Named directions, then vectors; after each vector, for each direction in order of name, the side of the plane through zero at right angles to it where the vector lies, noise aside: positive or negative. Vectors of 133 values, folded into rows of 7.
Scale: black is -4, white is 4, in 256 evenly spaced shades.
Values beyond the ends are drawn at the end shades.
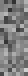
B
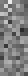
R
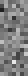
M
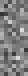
negative, negative, negative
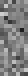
positive, positive, positive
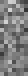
negative, negative, positive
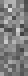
negative, positive, positive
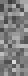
positive, positive, negative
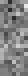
positive, positive, negative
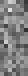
negative, negative, positive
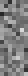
negative, negative, negative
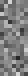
positive, positive, positive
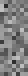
negative, negative, negative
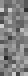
negative, negative, negative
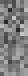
positive, negative, negative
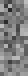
positive, negative, negative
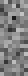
negative, positive, negative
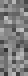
negative, negative, negative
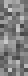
negative, positive, positive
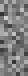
negative, negative, negative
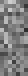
negative, negative, positive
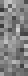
negative, positive, positive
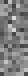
positive, negative, positive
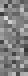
negative, negative, negative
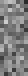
negative, negative, positive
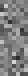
positive, positive, positive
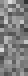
negative, negative, positive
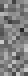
positive, positive, positive
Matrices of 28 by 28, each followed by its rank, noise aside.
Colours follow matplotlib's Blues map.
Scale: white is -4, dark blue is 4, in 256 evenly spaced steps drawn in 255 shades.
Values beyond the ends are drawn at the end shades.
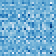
three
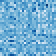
four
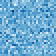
six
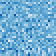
five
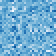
four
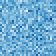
six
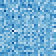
six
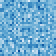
six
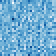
six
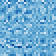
four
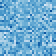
five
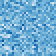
six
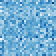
five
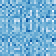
four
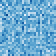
five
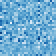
six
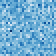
six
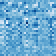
three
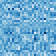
three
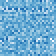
five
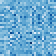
four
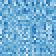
five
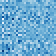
five
